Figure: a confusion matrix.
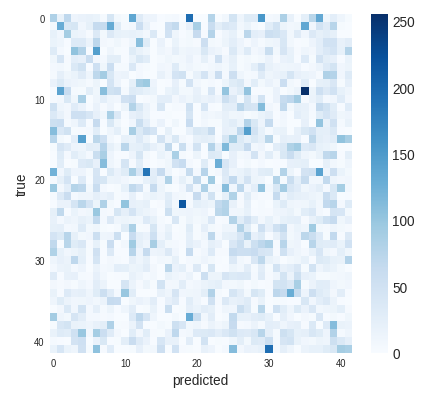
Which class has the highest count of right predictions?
1
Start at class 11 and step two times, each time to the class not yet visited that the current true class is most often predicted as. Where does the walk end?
0
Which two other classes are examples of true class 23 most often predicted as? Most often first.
18, 10
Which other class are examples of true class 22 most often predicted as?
25
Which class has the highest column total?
6
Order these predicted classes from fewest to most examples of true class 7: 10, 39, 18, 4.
10, 4, 18, 39
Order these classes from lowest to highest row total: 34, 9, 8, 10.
8, 10, 34, 9
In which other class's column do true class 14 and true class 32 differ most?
27
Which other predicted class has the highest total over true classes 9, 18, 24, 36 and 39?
35
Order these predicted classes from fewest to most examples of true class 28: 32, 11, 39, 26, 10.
10, 39, 26, 32, 11
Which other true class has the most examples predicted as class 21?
19
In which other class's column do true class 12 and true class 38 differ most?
39
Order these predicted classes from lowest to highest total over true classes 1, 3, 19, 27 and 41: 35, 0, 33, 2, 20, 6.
33, 20, 2, 0, 35, 6
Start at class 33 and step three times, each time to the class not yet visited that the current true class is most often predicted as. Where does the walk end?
4
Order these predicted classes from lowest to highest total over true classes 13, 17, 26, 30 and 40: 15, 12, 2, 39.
2, 15, 12, 39
